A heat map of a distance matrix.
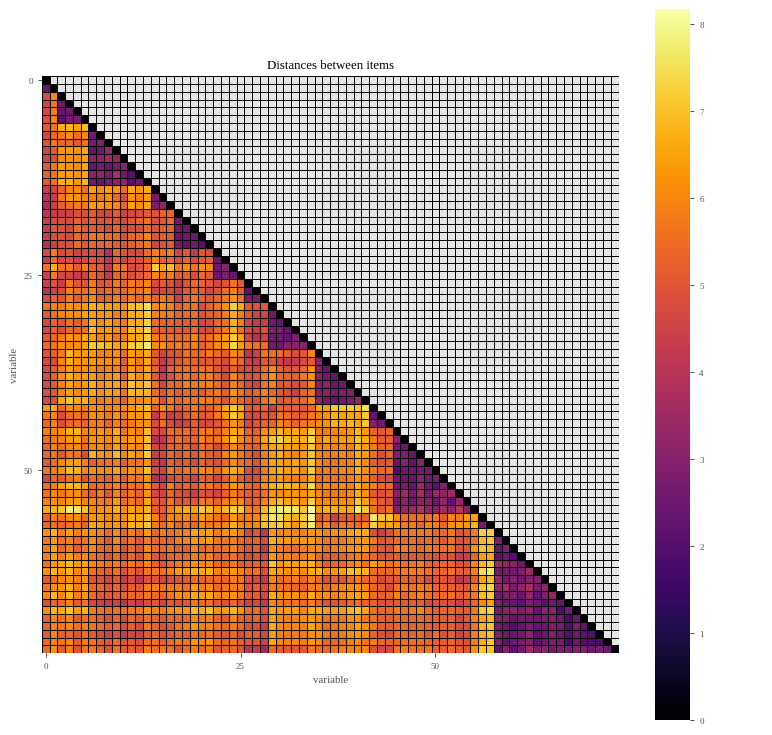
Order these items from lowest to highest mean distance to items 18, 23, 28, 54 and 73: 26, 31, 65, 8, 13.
26, 65, 8, 31, 13
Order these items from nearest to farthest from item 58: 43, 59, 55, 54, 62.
59, 62, 43, 54, 55
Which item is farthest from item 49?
34
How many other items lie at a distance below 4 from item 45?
10
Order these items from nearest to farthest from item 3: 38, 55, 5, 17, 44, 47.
5, 17, 44, 47, 38, 55
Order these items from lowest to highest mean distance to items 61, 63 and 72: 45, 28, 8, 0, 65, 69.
69, 65, 28, 8, 45, 0
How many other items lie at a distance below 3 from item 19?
4
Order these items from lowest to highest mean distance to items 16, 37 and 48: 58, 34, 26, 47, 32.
47, 26, 32, 58, 34
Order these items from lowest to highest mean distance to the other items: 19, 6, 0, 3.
0, 19, 6, 3
